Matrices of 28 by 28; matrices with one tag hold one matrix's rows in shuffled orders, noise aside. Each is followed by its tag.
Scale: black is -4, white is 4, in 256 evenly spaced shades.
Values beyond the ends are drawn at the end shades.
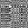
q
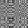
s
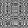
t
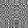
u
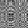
s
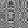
s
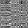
q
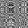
s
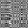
q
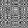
t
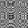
s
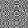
u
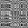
q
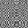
u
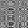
s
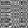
q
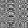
s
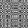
t
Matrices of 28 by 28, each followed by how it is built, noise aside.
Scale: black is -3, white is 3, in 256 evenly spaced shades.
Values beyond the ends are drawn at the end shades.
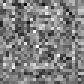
blocks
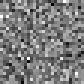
noise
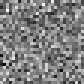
noise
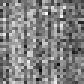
blocks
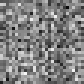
blocks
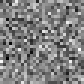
noise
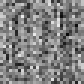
blocks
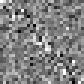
banded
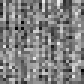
blocks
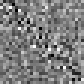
banded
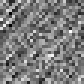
Hankel
